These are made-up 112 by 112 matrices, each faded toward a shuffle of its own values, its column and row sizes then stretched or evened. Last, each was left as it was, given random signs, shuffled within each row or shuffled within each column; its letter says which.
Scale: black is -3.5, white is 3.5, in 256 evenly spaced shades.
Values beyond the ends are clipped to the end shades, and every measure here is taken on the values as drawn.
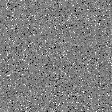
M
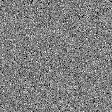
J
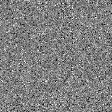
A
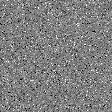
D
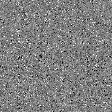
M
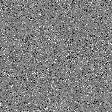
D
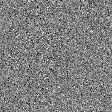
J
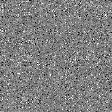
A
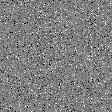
J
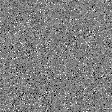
M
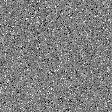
J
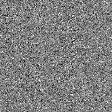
M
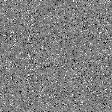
M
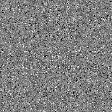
A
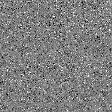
M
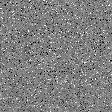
D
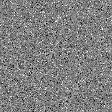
J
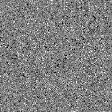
A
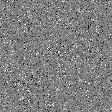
J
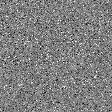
D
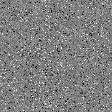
J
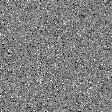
J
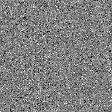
M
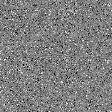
M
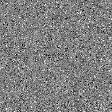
M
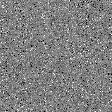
J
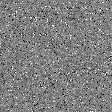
D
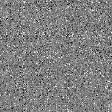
A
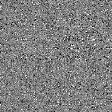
A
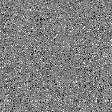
A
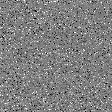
D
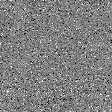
D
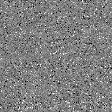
A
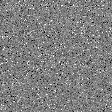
D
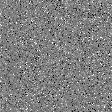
J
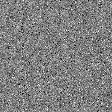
J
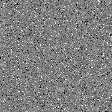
J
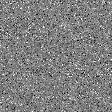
D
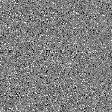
A
